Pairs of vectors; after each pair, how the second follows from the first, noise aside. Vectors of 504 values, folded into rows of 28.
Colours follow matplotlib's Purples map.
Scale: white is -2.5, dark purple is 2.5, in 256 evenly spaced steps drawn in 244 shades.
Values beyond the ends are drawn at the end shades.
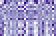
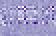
negated, partly zeroed.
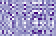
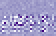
reversed, negated, partly zeroed.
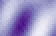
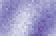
negated, shrunk.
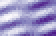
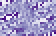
sign-scrambled.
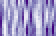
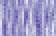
negated, shrunk.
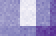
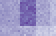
negated, shrunk.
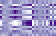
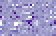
partly zeroed.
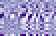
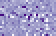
partly zeroed.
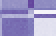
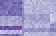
wrapped around, negated, shrunk.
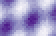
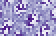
sign-scrambled.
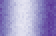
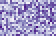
shuffled.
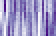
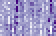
reversed, negated, partly zeroed.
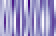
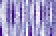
reversed, negated.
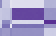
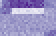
negated, partly zeroed.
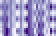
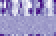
reversed, negated, partly zeroed.
